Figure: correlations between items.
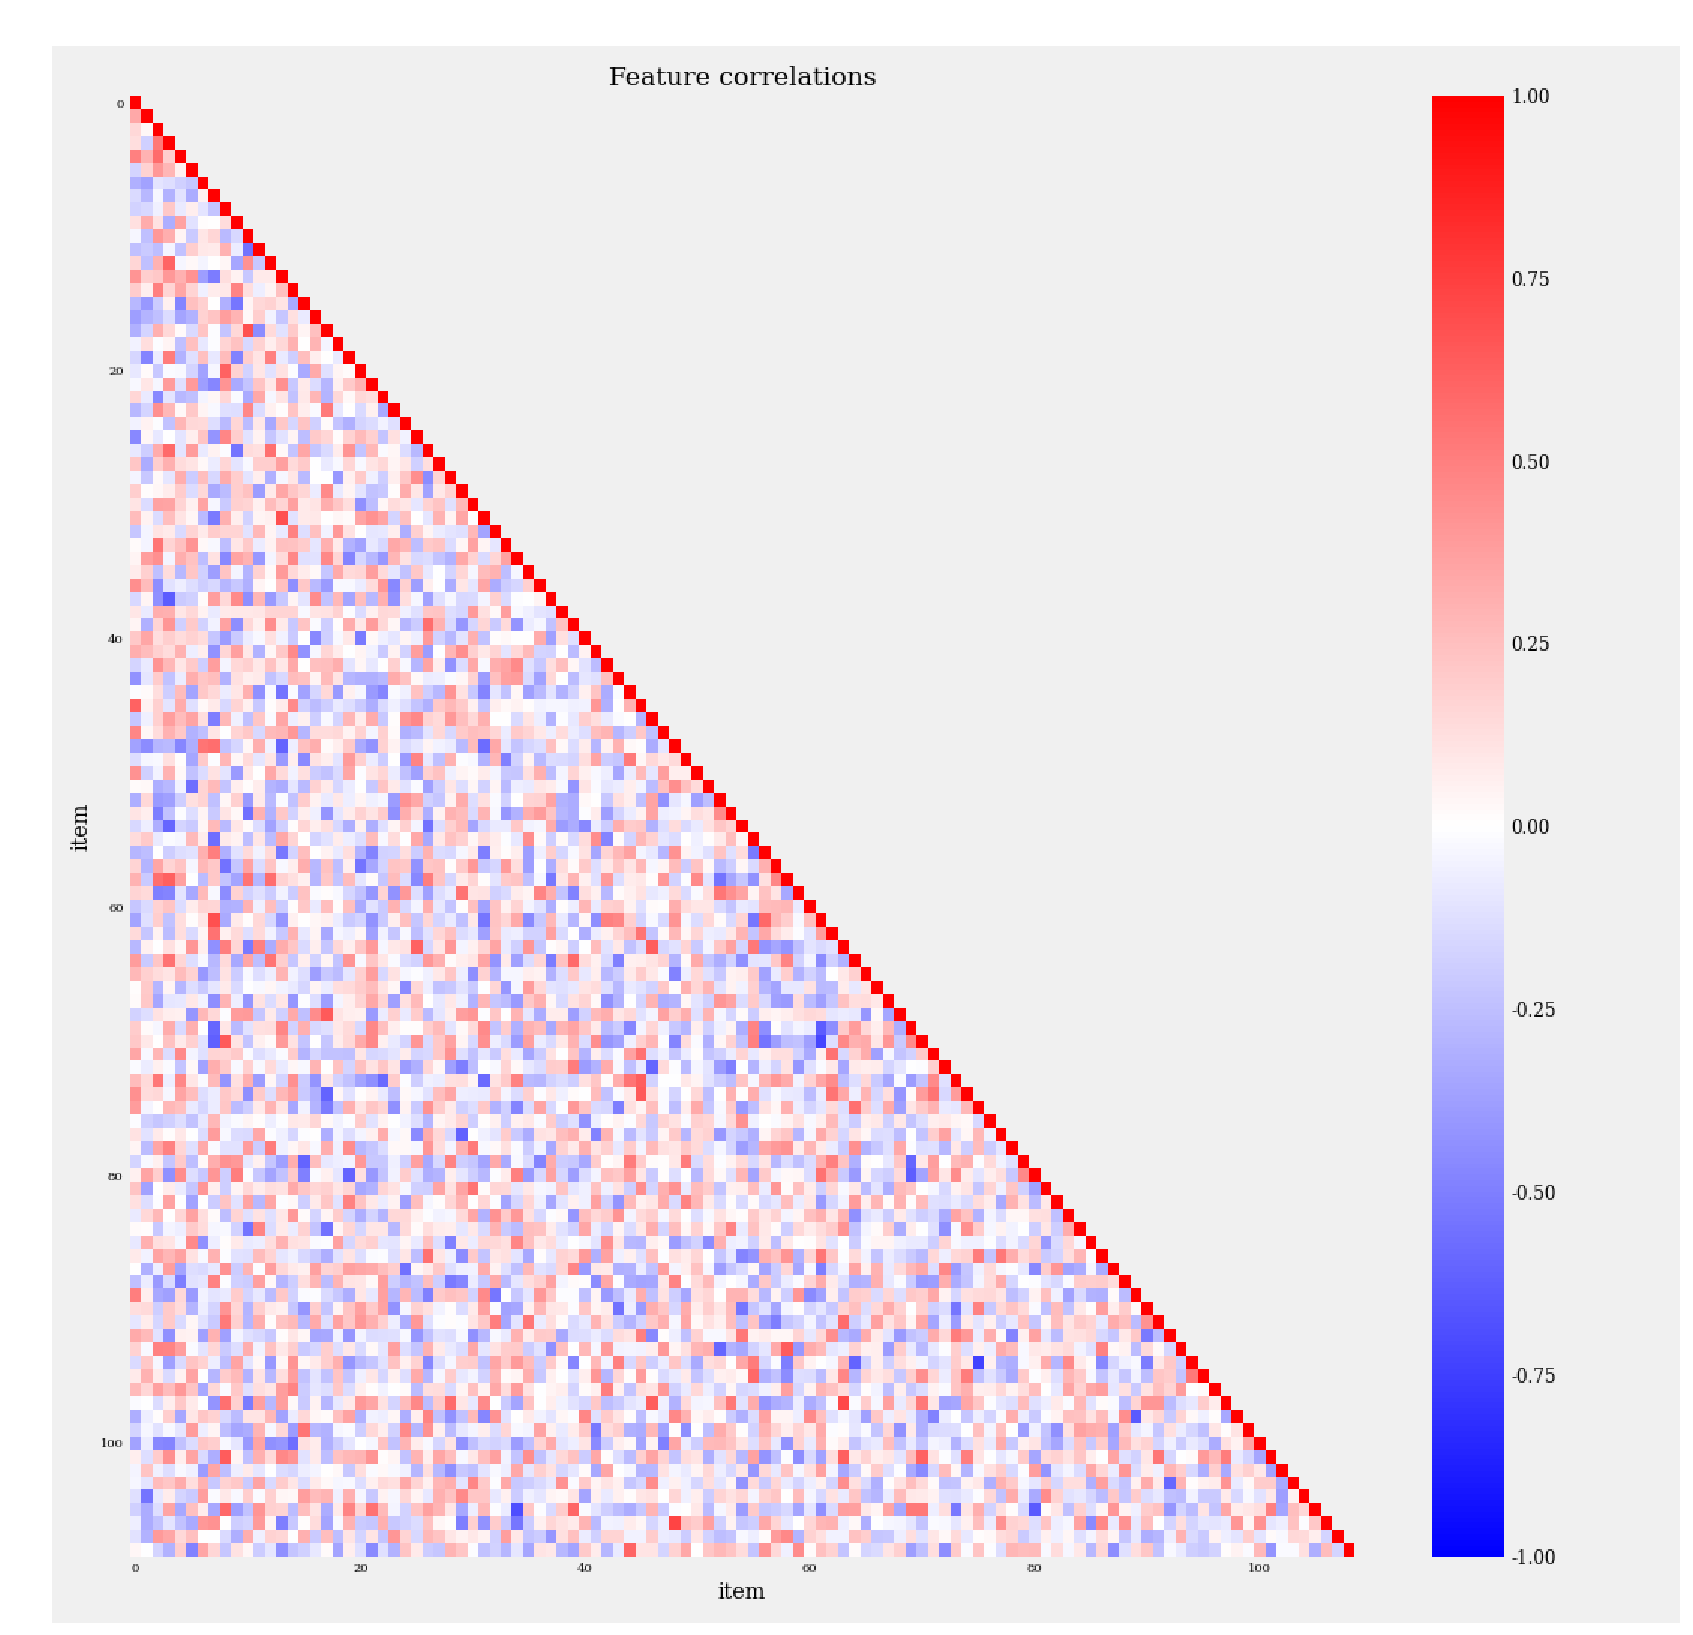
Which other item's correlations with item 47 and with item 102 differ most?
81
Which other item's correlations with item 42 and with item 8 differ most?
70
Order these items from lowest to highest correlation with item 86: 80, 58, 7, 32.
32, 80, 7, 58
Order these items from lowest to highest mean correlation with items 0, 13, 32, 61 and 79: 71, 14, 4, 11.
11, 71, 4, 14
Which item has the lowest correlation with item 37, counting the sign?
3
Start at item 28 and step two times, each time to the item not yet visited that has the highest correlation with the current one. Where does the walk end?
63
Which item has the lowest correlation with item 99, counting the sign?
41
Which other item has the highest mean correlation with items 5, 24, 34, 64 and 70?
13
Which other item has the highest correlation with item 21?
105
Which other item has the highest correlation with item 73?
45
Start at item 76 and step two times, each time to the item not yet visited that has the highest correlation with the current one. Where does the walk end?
92
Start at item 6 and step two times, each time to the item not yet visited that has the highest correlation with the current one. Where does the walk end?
106
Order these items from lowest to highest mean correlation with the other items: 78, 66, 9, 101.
66, 9, 78, 101
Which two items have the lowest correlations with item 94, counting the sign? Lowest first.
75, 64
